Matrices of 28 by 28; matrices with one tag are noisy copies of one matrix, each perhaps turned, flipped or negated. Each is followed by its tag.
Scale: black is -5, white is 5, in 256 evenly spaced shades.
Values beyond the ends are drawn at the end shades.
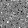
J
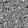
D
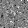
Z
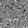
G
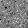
J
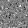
J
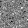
J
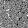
G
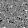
D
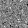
D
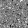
D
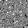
Z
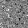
G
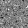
D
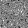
J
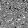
G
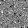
Z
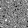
J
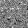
G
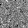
D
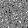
J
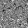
G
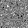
J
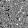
G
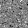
D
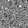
J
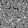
G
